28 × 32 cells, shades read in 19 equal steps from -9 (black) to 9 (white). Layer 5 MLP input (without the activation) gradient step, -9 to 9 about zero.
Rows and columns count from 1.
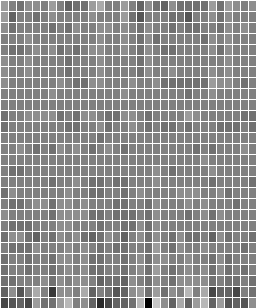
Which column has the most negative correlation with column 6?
32
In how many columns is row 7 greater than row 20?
12
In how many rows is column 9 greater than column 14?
11
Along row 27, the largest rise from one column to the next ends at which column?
8
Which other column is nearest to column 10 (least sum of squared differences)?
21
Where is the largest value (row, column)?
28, 20
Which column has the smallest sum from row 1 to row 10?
18
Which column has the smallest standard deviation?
6
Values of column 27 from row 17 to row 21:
-1 0 0 -1 0
